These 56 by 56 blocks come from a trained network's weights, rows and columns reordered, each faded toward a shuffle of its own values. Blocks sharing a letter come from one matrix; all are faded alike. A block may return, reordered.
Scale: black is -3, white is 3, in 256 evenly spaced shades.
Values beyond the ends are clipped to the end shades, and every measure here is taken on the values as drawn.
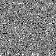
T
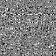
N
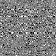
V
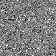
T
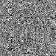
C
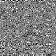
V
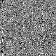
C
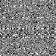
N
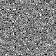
T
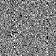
C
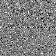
T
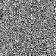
C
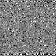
N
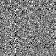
C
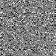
V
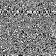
N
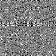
N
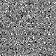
V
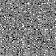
V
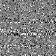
V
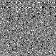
T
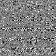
V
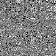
T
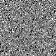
C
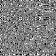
V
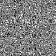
C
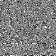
T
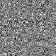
T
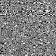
N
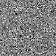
C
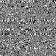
V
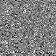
T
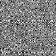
N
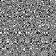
V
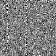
C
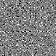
V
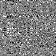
V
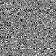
V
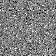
T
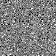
T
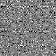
V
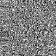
C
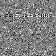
N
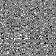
N
